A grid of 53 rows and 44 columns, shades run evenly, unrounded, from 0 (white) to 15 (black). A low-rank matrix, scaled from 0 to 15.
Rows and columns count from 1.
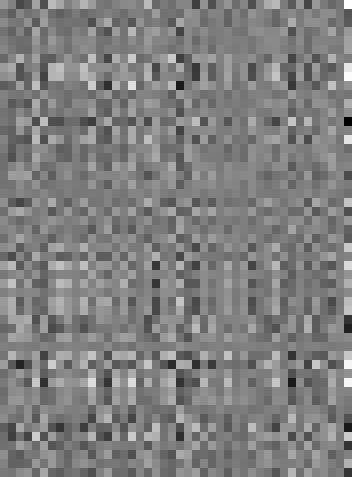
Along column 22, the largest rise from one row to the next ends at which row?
41
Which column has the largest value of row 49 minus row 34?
23
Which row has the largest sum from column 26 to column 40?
29
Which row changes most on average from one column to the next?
43
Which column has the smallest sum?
44
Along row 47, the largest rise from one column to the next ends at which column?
15
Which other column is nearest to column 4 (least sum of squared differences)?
13
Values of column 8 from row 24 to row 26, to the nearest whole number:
8 7 8
